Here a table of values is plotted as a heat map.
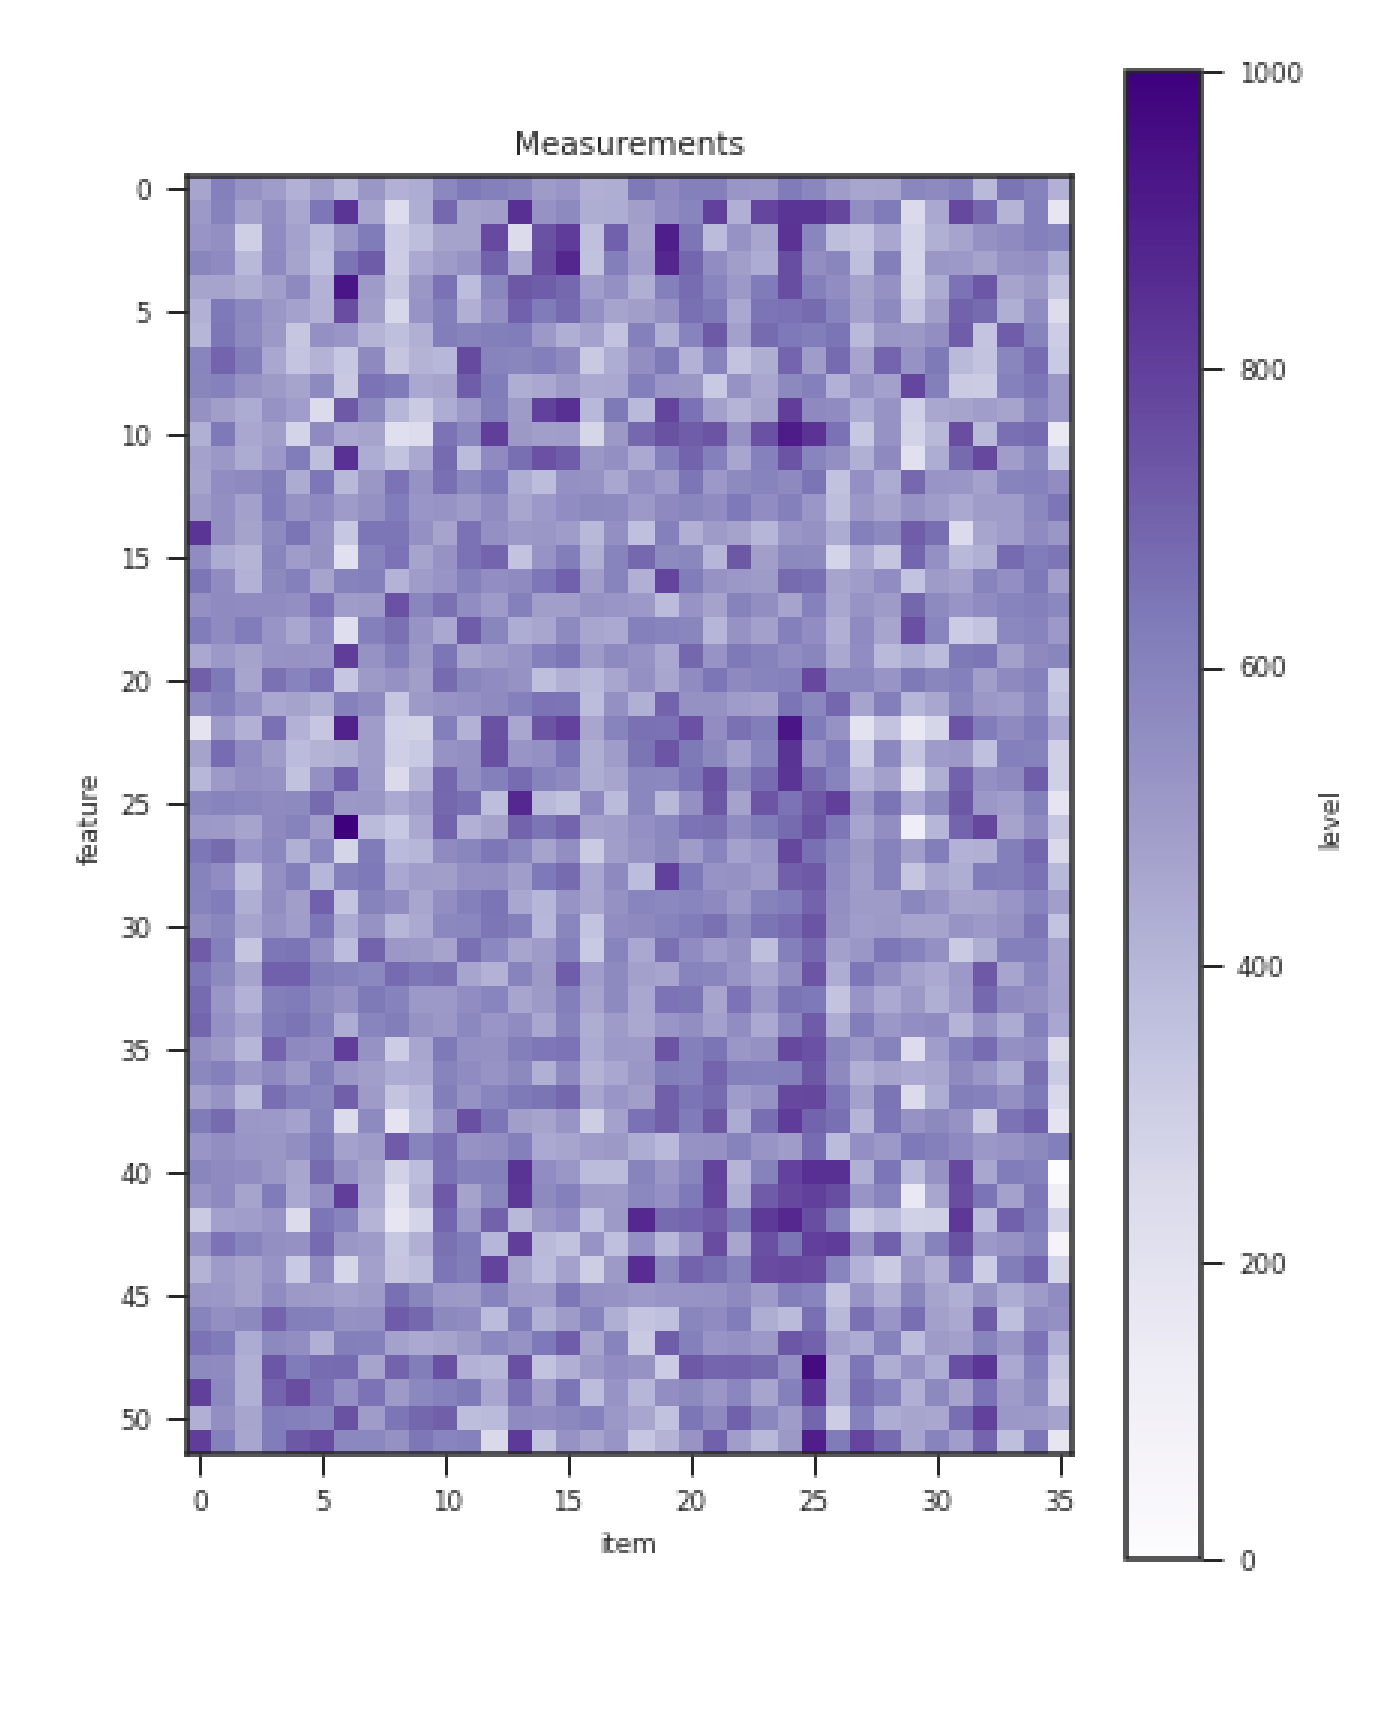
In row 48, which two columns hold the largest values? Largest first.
25, 32
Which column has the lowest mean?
35
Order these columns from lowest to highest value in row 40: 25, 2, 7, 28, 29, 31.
29, 7, 2, 28, 31, 25
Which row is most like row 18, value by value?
8
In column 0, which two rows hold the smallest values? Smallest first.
22, 42
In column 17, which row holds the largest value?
2
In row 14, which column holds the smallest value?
31
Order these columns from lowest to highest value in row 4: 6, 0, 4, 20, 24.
0, 4, 20, 24, 6
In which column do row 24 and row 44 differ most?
6
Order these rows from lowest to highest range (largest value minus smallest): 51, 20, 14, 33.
33, 20, 14, 51
